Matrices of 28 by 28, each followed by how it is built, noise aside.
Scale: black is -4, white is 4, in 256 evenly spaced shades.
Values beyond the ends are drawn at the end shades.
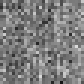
blocks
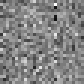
uneven columns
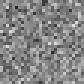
Hankel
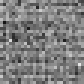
blocks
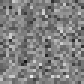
blocks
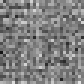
blocks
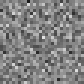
repeating columns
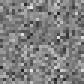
uneven columns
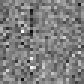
uneven columns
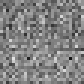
repeating columns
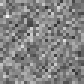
Hankel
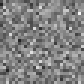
repeating columns
